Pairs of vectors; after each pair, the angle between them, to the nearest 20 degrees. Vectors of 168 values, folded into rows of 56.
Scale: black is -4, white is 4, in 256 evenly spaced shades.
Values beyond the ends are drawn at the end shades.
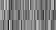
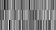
140 degrees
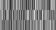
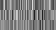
140 degrees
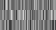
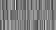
100 degrees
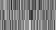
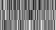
40 degrees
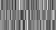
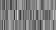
80 degrees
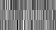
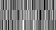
60 degrees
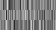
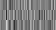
40 degrees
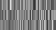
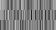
120 degrees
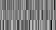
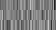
40 degrees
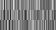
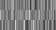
80 degrees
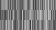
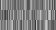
40 degrees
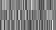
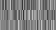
120 degrees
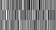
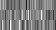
80 degrees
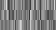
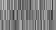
60 degrees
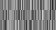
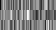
80 degrees
